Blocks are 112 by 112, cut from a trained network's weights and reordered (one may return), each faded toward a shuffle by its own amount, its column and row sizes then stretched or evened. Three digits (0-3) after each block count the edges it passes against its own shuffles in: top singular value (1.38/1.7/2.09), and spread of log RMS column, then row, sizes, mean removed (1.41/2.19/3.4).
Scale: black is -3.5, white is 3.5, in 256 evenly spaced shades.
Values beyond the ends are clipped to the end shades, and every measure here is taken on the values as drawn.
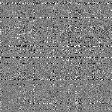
1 2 3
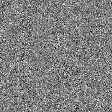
0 1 0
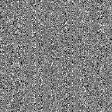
0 3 0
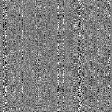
3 3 1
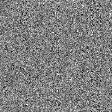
0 2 0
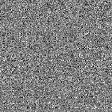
1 1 2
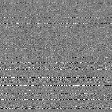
3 0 3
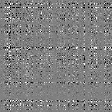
2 3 3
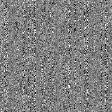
0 3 0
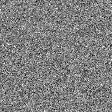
0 0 1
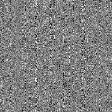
2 3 0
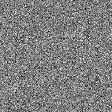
1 1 1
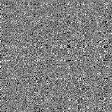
2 2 2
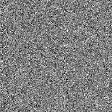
1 2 0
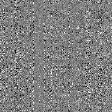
0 3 2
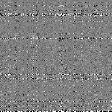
2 2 3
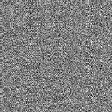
3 2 0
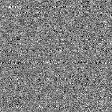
1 1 2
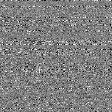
1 1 3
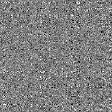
2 2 2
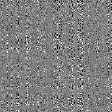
1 3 2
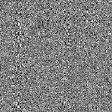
2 2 1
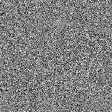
1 0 1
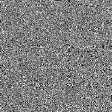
0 2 2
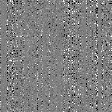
2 3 1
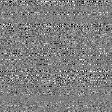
1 1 3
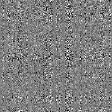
0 3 2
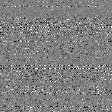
2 0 3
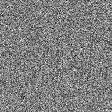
2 0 0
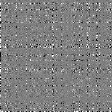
1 3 3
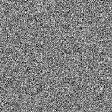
2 1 0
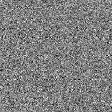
2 0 2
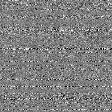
1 0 3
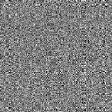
3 2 2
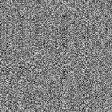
3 1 1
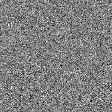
1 1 1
